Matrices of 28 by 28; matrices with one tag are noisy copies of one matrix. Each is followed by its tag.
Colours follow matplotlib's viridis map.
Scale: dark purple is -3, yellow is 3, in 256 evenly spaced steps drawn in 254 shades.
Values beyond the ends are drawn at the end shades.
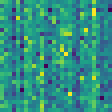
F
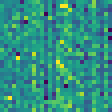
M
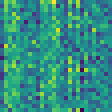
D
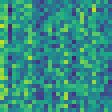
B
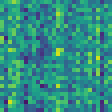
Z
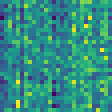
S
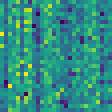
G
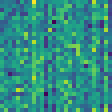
M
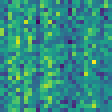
G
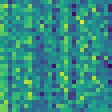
B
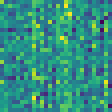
M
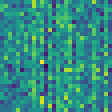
M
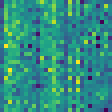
D
